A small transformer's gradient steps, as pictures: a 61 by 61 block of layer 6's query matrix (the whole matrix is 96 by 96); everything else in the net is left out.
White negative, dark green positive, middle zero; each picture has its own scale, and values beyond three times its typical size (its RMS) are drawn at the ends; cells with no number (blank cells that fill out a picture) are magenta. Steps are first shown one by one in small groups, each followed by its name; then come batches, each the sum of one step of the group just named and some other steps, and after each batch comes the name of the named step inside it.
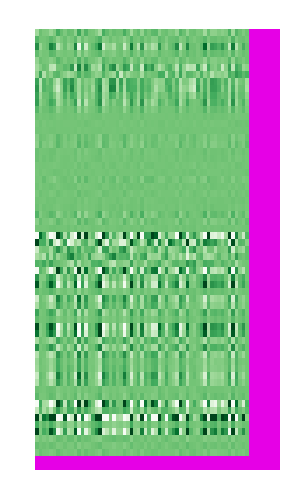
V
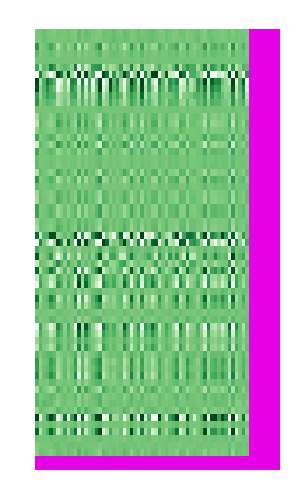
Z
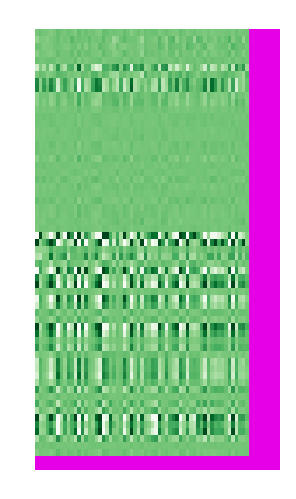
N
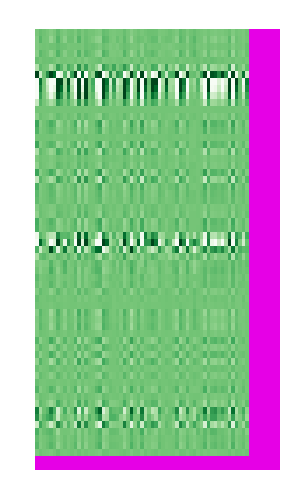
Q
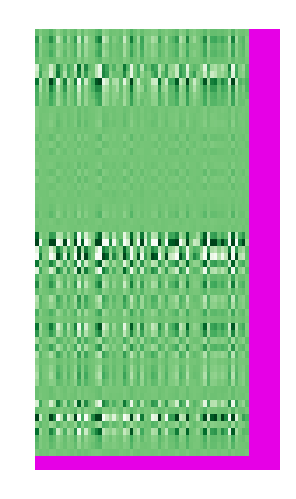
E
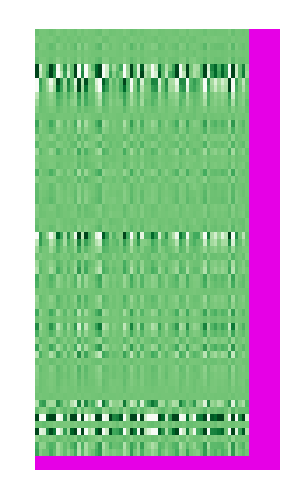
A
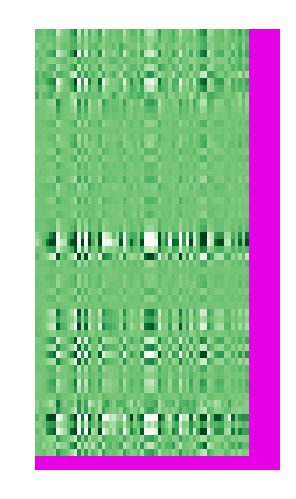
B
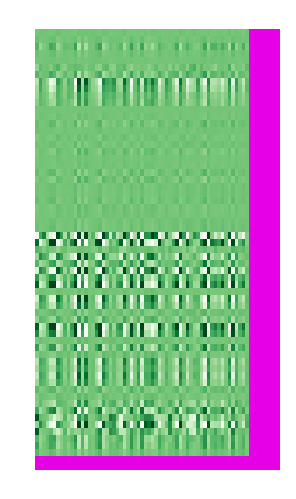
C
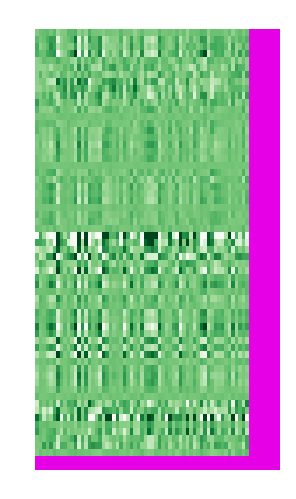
V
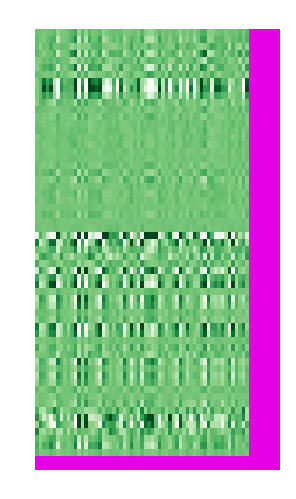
C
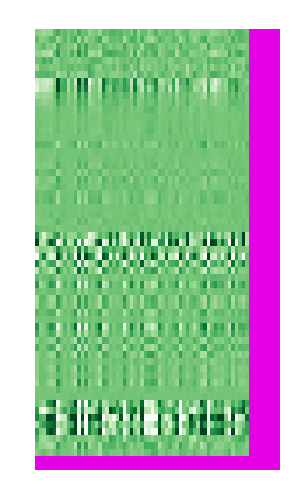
E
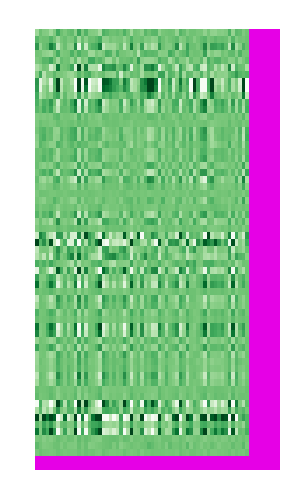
V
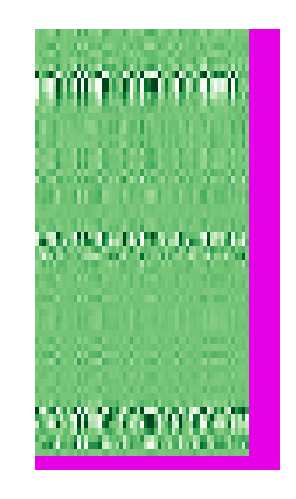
Q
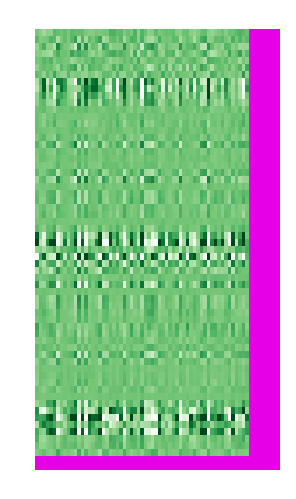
E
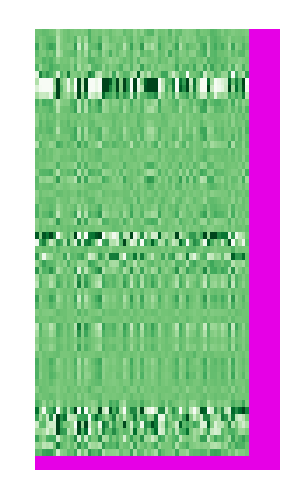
Z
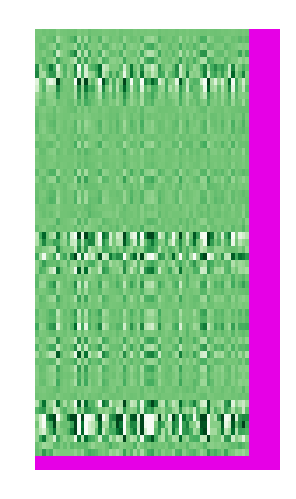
A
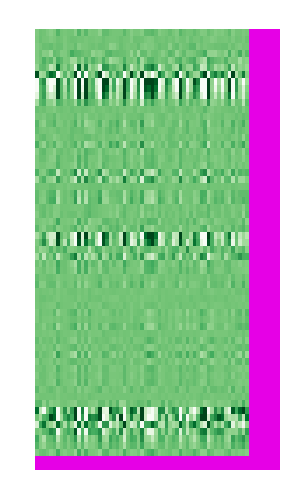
Q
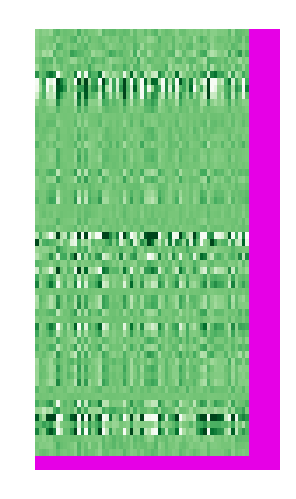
N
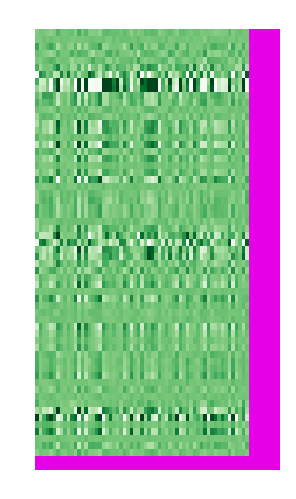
Z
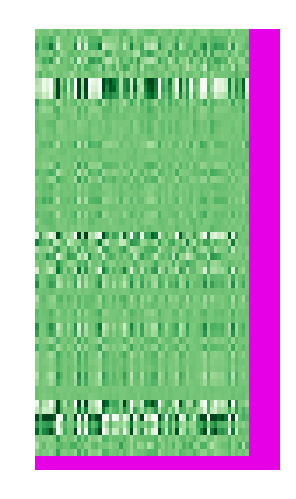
V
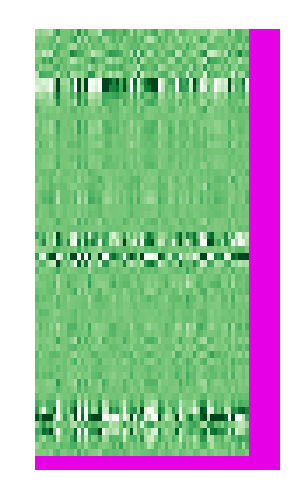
Z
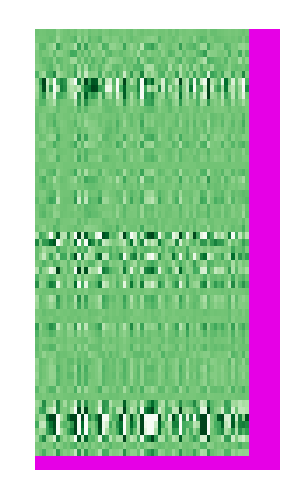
N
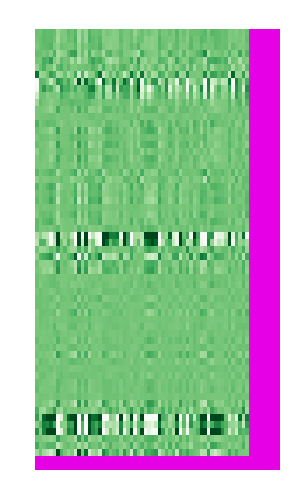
Q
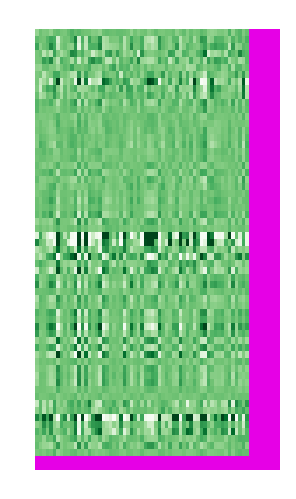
V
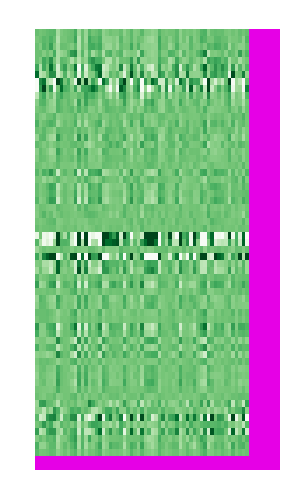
A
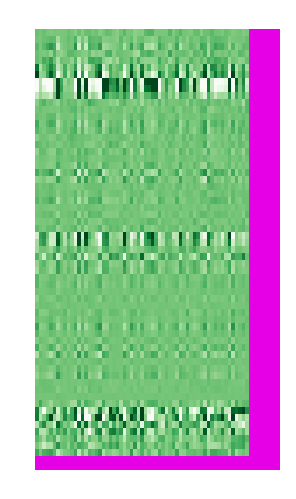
A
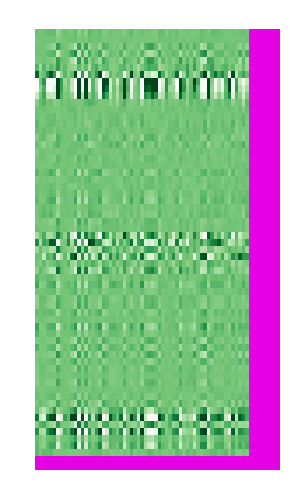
A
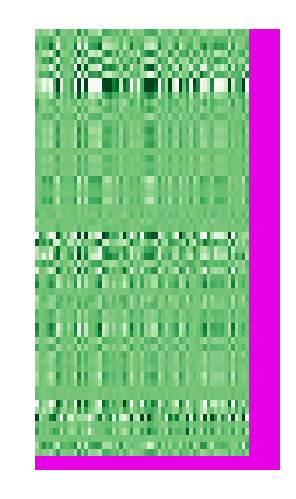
V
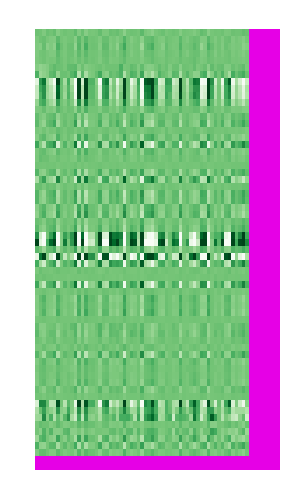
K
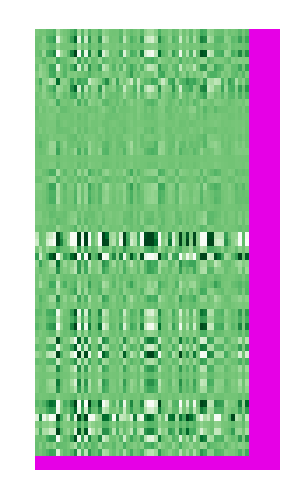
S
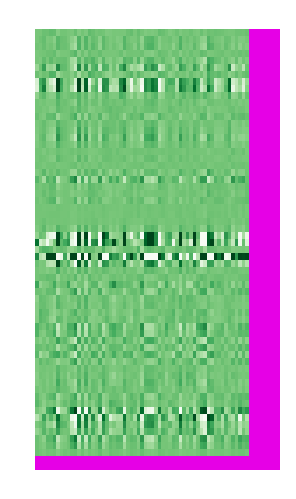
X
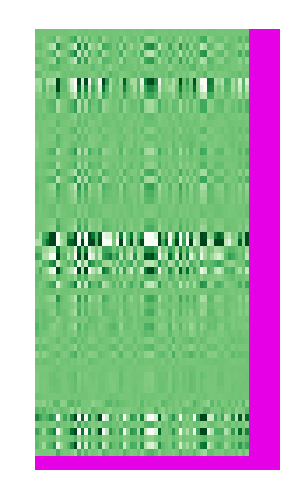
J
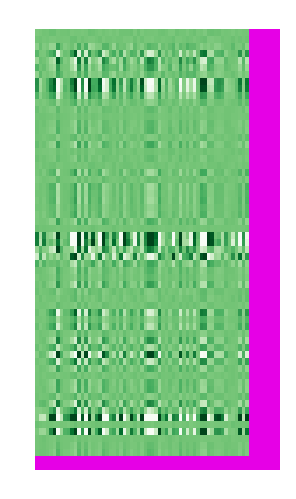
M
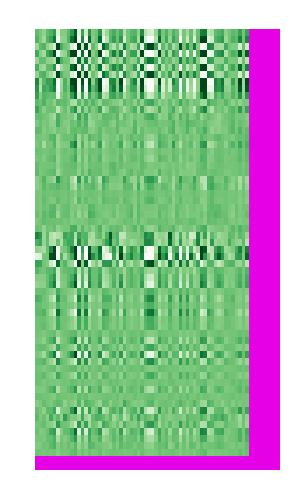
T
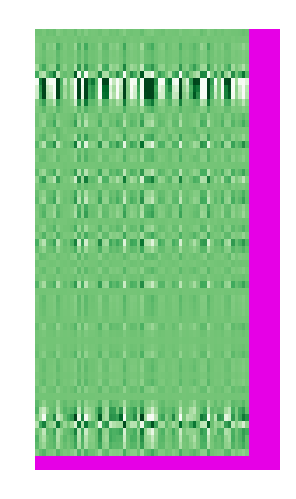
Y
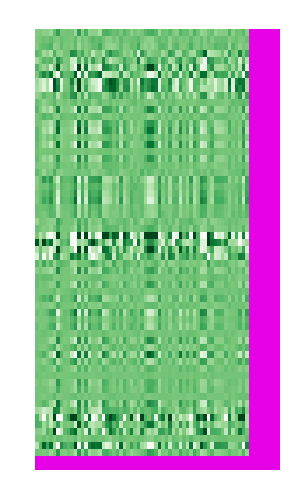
M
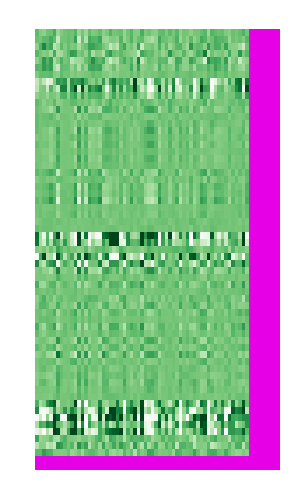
M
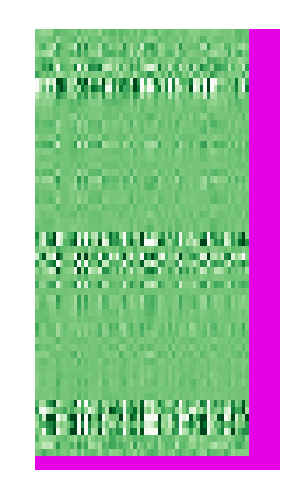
J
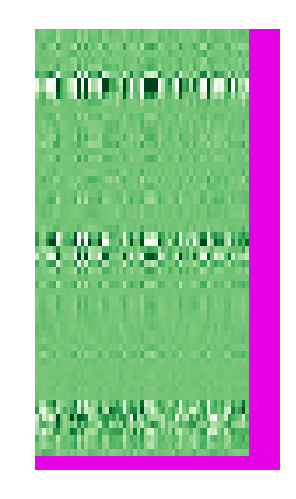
J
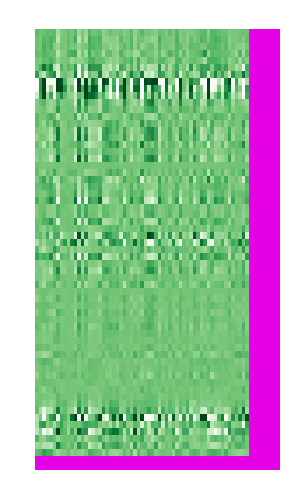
Y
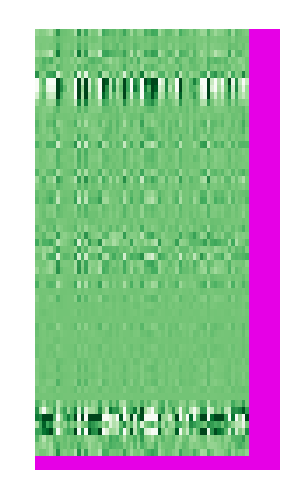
Y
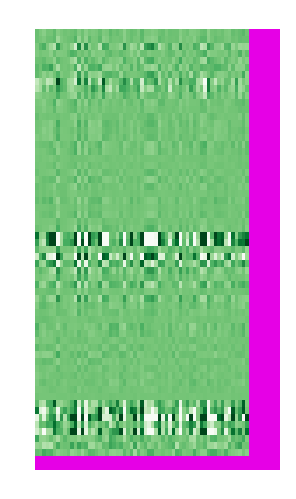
J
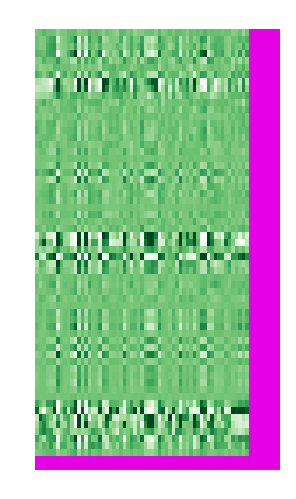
S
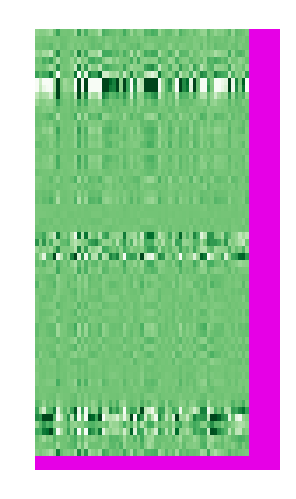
X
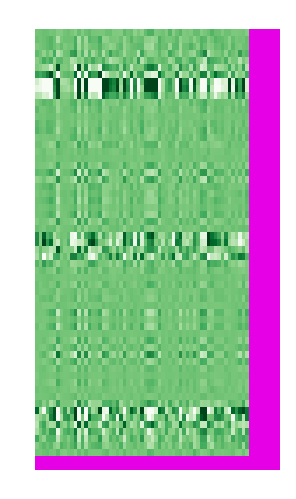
M
